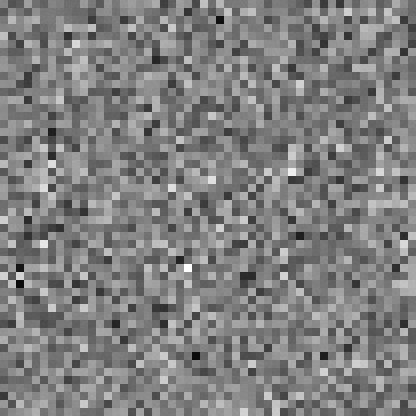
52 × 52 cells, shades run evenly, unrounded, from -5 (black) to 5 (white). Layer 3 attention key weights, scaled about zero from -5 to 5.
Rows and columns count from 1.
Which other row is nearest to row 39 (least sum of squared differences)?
8
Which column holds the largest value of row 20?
37
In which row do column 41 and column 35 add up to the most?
9
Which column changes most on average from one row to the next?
32
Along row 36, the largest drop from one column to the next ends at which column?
3
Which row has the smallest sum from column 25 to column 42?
45
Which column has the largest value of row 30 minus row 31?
31
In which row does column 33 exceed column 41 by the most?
6
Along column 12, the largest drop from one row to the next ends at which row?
5
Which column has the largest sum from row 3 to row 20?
11
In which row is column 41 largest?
47
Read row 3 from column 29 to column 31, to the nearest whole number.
1 0 -1
